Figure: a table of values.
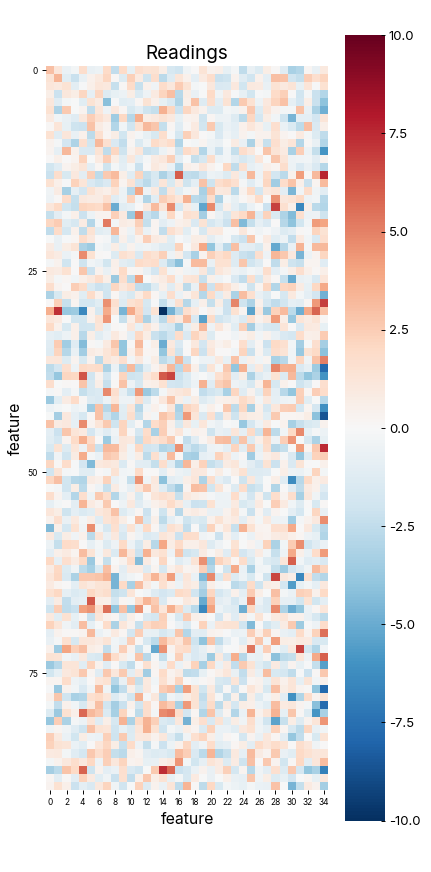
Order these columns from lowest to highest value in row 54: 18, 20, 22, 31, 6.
18, 31, 22, 6, 20
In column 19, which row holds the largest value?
61
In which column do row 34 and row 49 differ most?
14
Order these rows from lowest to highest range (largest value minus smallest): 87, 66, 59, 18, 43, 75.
75, 59, 18, 66, 43, 87
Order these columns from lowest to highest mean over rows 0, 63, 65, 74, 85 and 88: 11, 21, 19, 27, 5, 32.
19, 21, 27, 11, 32, 5
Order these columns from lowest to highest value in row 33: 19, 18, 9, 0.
0, 9, 19, 18
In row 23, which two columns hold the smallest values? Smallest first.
31, 18
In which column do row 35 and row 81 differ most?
34
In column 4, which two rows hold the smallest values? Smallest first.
30, 34
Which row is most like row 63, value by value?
17
